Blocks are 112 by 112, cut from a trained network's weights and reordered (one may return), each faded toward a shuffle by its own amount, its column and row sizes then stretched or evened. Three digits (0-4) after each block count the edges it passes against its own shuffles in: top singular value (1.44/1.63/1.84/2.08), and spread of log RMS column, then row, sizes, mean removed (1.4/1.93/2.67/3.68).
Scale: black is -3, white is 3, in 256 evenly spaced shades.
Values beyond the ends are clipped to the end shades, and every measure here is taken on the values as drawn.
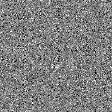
1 2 1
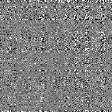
3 3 4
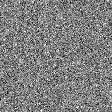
0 0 0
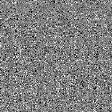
1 2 3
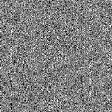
3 2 0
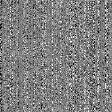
2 4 0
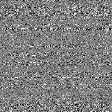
2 0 4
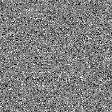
1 0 3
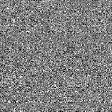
3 1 3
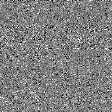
0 2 3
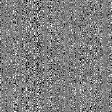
1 4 1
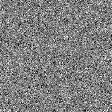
1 1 0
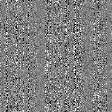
2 4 1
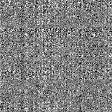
2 1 3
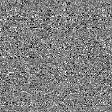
0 1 3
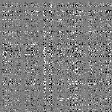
1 4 4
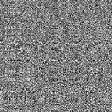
4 1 2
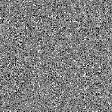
1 2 2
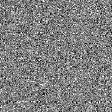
1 1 2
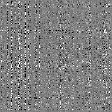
1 4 3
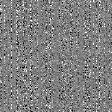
0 4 1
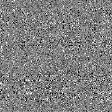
0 3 2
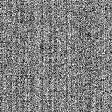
3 0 0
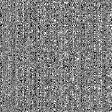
3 3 2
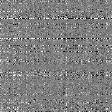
3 2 4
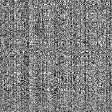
4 0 3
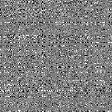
3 3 4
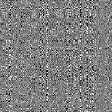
4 4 3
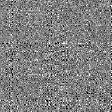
4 3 3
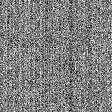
3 0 0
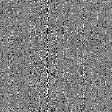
2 4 2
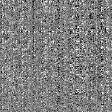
2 3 2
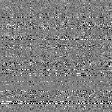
4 2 4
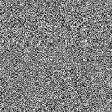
4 1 2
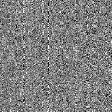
3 3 1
